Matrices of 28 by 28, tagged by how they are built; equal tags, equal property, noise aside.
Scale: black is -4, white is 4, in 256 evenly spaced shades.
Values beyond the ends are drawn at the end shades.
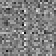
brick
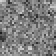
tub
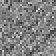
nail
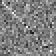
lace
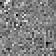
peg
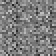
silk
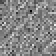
nail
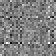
brick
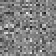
brick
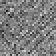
nail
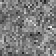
tub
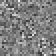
peg
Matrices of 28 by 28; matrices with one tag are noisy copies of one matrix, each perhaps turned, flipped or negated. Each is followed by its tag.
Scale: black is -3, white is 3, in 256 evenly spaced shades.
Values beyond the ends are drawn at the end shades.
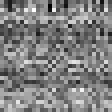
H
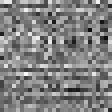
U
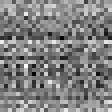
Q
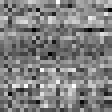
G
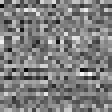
U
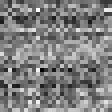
G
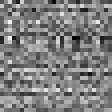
U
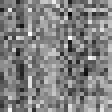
G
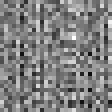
U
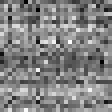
G
